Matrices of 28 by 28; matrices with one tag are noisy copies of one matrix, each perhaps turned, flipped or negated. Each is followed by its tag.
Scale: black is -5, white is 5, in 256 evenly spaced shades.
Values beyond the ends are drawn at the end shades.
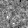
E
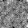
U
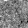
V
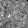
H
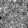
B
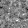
E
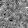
E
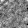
U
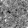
H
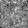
H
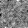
B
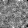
U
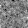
B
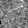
V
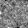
B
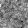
V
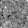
H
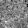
V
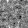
E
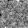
B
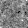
H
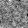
B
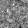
E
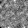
U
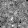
H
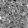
B
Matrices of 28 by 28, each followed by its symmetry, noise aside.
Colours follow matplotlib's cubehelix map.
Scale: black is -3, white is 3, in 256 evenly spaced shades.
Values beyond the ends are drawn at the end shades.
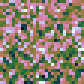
mirrored left to right.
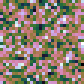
same after a half turn.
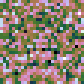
mirrored left to right.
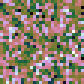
antisymmetric.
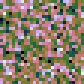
antisymmetric.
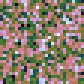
no symmetry.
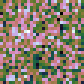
no symmetry.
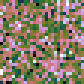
no symmetry.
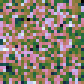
no symmetry.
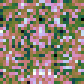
mirrored left to right.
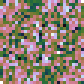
same after a half turn.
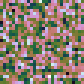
antisymmetric.
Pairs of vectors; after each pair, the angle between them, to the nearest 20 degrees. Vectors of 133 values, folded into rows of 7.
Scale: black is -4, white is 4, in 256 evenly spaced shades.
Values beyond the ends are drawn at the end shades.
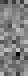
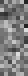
120 degrees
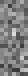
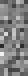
60 degrees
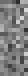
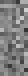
20 degrees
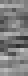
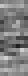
20 degrees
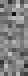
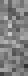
80 degrees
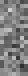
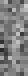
100 degrees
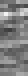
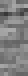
160 degrees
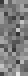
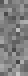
20 degrees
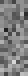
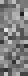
160 degrees
